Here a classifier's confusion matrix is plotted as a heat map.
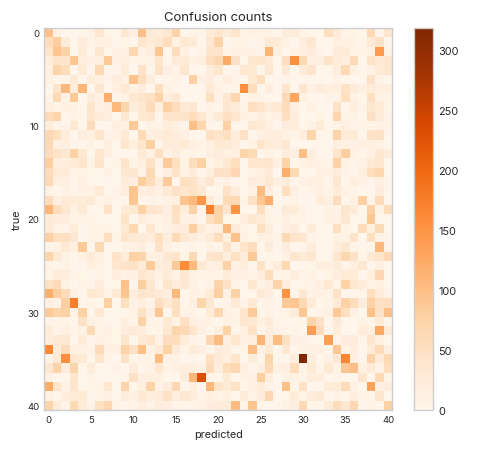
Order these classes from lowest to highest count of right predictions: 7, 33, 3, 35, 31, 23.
23, 31, 3, 7, 33, 35
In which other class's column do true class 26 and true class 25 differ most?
16
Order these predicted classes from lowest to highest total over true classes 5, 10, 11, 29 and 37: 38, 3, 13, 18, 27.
27, 13, 38, 3, 18
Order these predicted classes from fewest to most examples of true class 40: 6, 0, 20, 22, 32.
32, 20, 6, 0, 22
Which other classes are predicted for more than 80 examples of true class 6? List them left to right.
2, 4, 23
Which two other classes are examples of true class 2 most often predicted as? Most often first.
39, 26
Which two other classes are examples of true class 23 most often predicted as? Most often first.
39, 4
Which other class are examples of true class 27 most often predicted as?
9
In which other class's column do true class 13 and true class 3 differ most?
29
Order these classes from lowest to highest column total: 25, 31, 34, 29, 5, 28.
5, 31, 29, 25, 34, 28
